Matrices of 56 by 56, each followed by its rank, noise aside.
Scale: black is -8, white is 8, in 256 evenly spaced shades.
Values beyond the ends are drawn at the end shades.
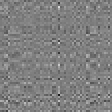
three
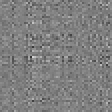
three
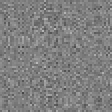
five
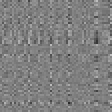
two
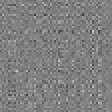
two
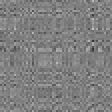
two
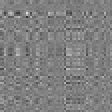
two
